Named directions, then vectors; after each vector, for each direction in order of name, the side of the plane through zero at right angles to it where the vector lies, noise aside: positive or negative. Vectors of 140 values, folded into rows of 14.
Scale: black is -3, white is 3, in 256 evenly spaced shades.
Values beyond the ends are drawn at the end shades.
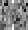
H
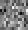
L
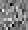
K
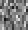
negative, negative, negative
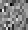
negative, positive, positive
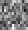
positive, negative, negative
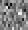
positive, positive, negative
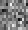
positive, negative, positive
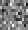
positive, negative, positive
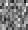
negative, negative, negative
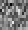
positive, positive, positive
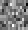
positive, negative, positive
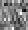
positive, positive, negative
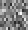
positive, positive, negative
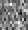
negative, negative, positive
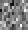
negative, positive, positive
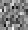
positive, negative, negative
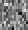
negative, negative, positive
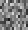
negative, negative, negative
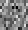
negative, negative, negative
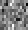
positive, negative, positive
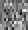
negative, negative, positive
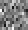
positive, negative, negative
